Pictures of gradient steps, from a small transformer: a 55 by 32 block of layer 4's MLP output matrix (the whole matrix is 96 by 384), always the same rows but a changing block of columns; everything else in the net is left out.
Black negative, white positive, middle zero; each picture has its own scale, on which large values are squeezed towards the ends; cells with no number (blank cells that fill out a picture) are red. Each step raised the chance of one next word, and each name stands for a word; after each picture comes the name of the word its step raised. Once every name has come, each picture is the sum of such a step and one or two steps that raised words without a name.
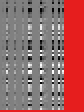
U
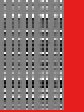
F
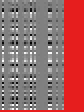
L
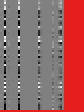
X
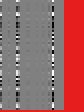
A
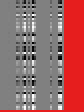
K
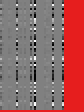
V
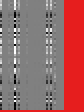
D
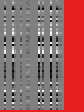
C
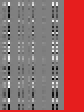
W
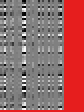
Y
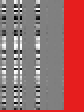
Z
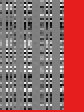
A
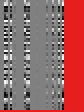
W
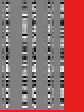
K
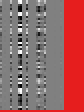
C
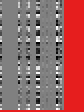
X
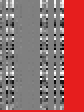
F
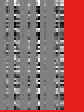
A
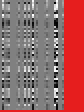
F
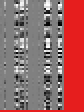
Z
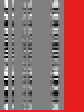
A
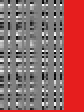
Y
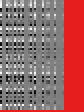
V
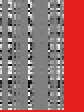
Z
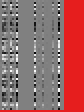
A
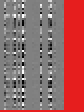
F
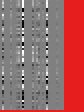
L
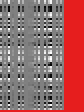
L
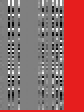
A
